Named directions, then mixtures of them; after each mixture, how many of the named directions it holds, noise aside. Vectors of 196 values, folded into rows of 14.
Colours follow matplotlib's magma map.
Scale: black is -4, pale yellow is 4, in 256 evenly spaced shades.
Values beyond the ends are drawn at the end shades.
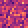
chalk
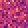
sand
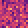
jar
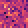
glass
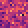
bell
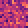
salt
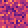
four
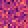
one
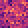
three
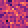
four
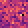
one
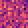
three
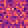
four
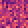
one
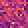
two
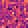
one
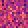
three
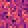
two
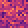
three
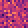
three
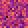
four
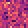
two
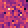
three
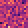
two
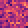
two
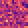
one
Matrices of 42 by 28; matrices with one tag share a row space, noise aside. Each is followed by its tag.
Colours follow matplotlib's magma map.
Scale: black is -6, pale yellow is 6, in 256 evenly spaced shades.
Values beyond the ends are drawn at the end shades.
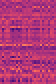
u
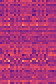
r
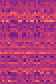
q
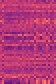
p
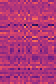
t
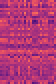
t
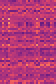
q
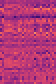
p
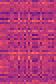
t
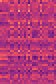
t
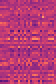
t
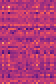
q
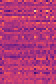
p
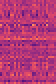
r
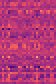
q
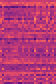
p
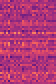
r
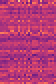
t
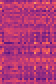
p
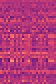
r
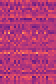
r
